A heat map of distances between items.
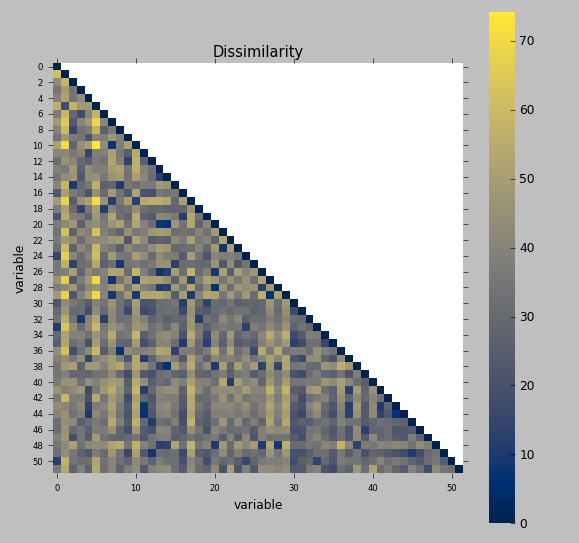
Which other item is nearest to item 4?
44
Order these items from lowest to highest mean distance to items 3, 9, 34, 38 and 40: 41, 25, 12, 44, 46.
12, 46, 44, 25, 41
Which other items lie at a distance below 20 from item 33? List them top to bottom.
0, 24, 50
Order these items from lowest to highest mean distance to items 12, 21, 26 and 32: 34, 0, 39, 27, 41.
39, 0, 34, 41, 27
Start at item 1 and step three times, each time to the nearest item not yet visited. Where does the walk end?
46
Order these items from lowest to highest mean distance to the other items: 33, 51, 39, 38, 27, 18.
39, 18, 51, 33, 38, 27
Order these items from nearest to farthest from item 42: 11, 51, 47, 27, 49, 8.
49, 11, 47, 51, 8, 27
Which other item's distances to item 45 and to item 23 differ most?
21
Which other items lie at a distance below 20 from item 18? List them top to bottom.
3, 6, 32
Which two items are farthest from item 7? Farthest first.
5, 1
